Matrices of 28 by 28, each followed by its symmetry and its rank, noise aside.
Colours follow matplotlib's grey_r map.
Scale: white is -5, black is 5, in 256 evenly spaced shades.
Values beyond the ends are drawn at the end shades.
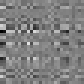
no symmetry, rank one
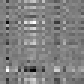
no symmetry, rank one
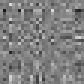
antisymmetric, rank two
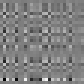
no symmetry, rank one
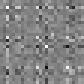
symmetric, rank two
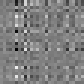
no symmetry, rank one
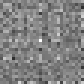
no symmetry, rank three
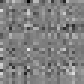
no symmetry, rank three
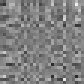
no symmetry, rank three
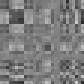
symmetric, rank two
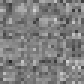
no symmetry, rank three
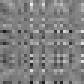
antisymmetric, rank two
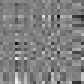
antisymmetric, rank two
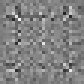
symmetric, rank two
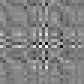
no symmetry, rank two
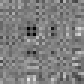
symmetric, rank three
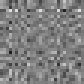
no symmetry, rank two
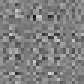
no symmetry, rank three
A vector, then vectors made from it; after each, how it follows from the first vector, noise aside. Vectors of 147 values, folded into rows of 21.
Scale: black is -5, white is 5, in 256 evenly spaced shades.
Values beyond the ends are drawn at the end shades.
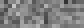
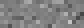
reversed, partly zeroed.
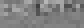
reversed, partly zeroed.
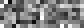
wrapped around, negated, scaled up.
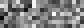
wrapped around, negated, scaled up.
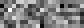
wrapped around, scaled up.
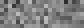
sign-scrambled.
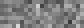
reversed, negated.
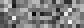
wrapped around, scaled up.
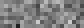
reversed.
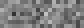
wrapped around.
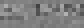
reversed, partly zeroed.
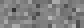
wrapped around, partly zeroed.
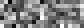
wrapped around, negated, scaled up.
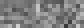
reversed, negated.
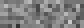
reversed.
